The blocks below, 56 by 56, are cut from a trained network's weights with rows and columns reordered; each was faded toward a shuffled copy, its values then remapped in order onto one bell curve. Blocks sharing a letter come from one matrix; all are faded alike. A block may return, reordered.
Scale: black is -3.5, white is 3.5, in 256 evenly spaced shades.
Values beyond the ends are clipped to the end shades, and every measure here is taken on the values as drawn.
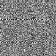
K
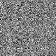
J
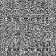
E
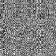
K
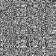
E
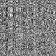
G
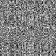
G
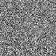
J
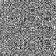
K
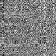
K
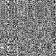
K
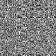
E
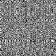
E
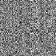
E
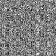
G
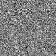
J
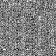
G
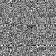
K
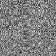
K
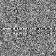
E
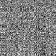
G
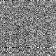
E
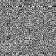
K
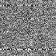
E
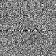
K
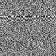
K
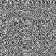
K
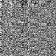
K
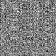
G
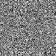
J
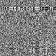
E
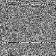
E
